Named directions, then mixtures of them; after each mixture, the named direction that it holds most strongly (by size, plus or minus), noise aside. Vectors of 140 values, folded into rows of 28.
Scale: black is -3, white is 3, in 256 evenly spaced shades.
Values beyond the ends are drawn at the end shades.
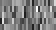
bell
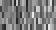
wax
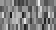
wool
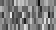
wool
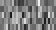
wool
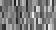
wax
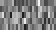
wool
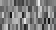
wool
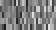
wax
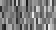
wax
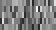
bell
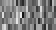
wax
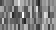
wool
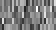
bell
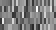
bell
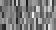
wax
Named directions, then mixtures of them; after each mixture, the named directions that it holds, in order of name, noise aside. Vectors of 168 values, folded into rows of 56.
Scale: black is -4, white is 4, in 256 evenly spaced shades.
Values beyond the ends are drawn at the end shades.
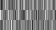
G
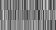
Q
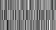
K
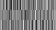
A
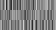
A.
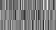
A, G, Q.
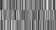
G, Q.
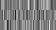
K, Q.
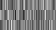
G, K.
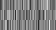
G, K, Q.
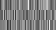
K, Q.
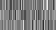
A, G, Q.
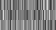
Q.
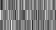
G.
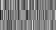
G, K, Q.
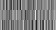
A.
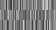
A, G, K.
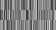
G, K.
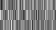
G.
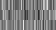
A, Q.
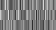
A, G.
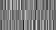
A.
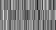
Q.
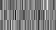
G, K, Q.
